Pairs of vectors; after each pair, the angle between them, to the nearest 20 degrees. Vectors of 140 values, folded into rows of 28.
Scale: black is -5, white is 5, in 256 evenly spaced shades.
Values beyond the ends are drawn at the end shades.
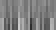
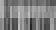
40 degrees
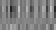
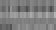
120 degrees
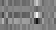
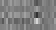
160 degrees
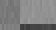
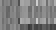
40 degrees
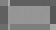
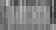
40 degrees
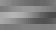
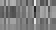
100 degrees
